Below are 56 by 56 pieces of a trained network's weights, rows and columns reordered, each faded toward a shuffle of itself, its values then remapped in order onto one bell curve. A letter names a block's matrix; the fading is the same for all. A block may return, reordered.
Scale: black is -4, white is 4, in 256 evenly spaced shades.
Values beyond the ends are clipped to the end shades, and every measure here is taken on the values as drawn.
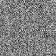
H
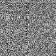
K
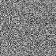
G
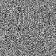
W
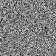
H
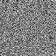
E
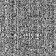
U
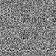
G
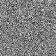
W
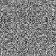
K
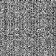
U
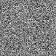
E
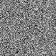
E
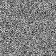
E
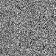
W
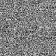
H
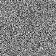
E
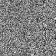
E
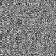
H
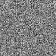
E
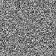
W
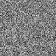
H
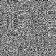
H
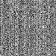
U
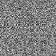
G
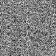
W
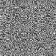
H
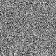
H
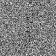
E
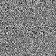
G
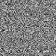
H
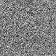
E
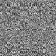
G
